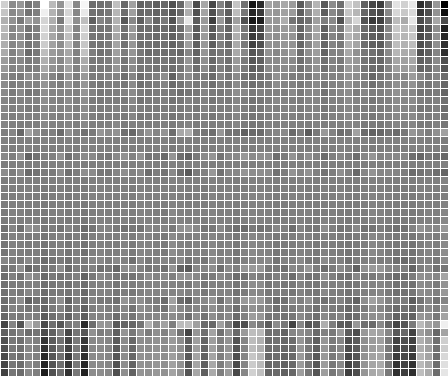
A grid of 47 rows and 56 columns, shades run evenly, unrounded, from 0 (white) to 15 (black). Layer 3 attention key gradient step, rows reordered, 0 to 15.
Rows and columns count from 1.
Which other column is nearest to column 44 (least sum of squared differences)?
51
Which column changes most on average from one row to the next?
24
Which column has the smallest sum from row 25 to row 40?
56
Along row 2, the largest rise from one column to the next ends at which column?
53
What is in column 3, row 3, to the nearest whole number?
8
